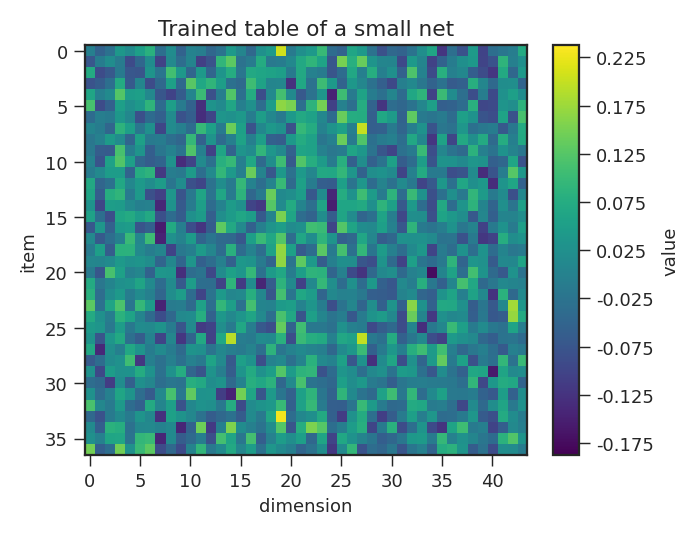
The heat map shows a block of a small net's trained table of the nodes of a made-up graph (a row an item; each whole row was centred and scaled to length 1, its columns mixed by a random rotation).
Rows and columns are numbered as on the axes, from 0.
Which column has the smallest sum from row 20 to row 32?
40
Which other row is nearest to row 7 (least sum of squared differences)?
26
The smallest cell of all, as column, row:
34, 20
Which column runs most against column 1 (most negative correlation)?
18
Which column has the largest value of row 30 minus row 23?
38
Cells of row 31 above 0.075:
7
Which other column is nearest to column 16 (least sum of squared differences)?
42
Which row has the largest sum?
23
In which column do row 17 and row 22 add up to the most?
19
